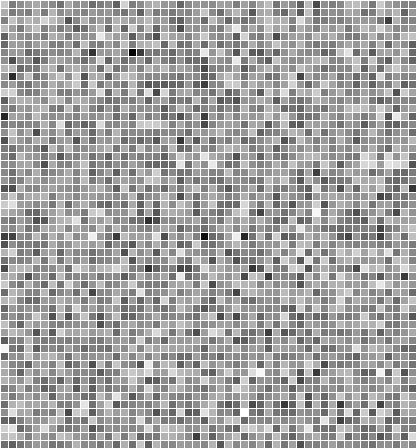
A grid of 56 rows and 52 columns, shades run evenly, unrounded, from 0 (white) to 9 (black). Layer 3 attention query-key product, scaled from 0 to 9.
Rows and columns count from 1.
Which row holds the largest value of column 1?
15
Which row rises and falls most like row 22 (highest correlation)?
1
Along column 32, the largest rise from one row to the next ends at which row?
48
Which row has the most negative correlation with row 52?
30
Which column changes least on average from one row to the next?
42
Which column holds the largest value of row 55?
25
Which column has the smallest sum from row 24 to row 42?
40
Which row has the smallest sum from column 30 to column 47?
4
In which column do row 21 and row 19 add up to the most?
6
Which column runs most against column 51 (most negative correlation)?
33
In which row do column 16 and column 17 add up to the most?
7
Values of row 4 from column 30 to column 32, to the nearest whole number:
1 4 3
